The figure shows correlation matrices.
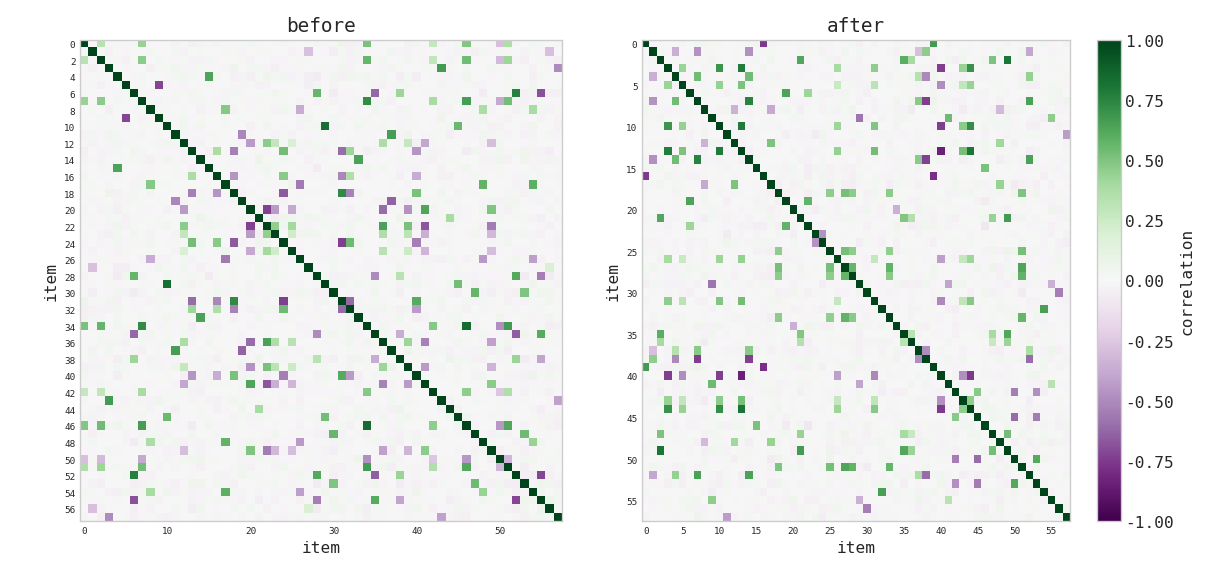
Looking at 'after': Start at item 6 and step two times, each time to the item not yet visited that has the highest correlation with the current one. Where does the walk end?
22
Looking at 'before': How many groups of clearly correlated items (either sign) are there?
14
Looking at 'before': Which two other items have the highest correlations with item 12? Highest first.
22, 36
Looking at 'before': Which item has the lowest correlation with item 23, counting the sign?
20
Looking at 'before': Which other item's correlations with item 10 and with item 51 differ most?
29
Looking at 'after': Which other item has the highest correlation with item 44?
13
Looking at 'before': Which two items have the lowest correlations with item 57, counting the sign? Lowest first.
3, 43
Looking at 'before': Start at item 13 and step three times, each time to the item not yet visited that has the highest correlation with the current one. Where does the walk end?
16
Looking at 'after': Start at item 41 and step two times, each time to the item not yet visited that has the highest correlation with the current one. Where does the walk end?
55
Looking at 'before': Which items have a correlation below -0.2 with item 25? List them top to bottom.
20, 41, 49
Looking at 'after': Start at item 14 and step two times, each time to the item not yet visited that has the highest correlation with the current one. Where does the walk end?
52
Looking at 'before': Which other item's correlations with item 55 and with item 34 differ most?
46
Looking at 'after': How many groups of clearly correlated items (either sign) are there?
15
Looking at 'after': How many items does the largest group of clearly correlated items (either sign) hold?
9
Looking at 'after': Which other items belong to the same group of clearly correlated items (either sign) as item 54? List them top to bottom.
32
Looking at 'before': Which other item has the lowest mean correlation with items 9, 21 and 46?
5
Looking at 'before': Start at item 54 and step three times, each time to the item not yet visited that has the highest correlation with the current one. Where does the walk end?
8
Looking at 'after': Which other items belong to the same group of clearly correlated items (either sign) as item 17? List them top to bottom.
8, 12, 48
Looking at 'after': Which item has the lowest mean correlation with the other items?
40
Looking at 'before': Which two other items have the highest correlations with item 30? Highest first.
47, 53
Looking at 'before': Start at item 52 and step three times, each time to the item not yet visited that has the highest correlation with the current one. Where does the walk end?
38
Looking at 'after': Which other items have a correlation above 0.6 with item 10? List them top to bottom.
3, 13, 44
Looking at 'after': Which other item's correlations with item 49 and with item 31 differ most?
2
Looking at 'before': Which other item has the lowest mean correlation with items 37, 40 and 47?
19
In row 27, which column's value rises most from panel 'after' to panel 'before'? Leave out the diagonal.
56
